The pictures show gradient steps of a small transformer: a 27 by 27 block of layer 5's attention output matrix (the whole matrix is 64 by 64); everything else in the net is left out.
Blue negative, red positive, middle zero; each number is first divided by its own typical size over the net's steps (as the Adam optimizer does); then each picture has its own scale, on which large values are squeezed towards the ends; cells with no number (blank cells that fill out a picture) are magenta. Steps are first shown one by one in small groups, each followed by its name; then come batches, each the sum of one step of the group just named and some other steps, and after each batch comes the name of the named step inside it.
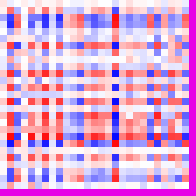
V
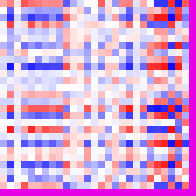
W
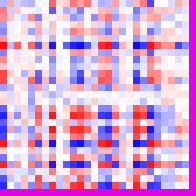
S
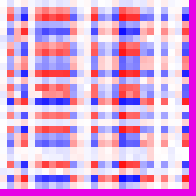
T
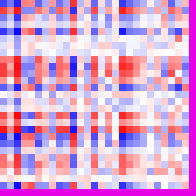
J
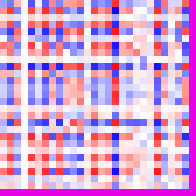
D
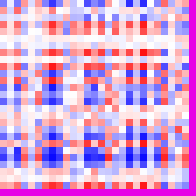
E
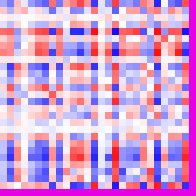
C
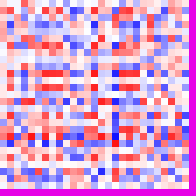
V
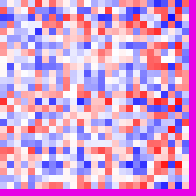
W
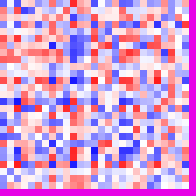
S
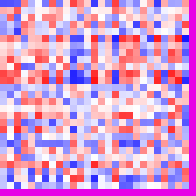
J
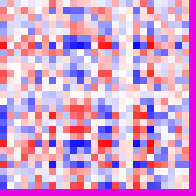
S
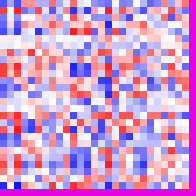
J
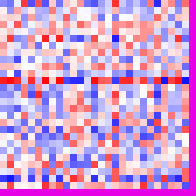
E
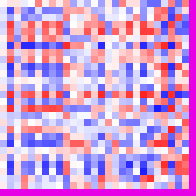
W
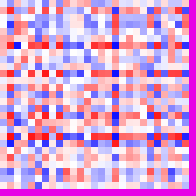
V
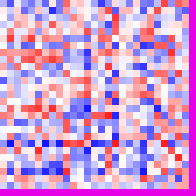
V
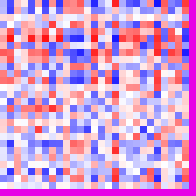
C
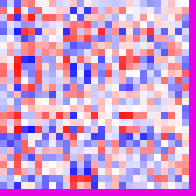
J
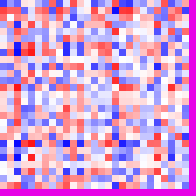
D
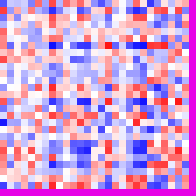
S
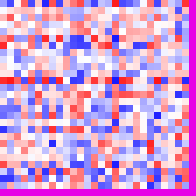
S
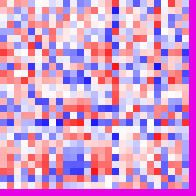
D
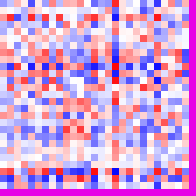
D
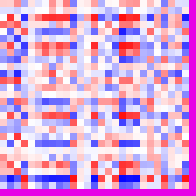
T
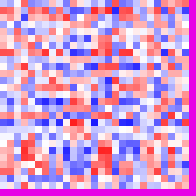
D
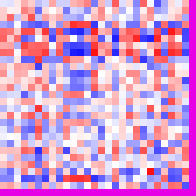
C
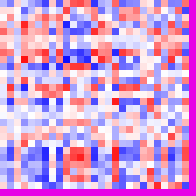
C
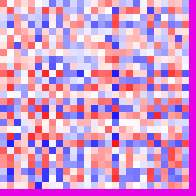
V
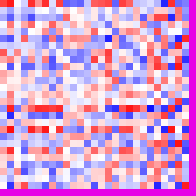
W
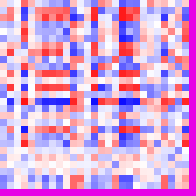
T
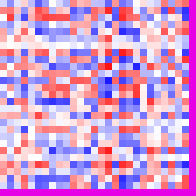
T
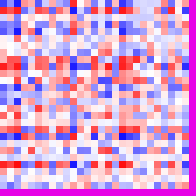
J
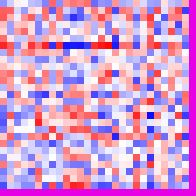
S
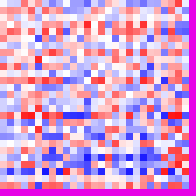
E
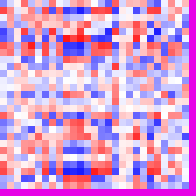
D
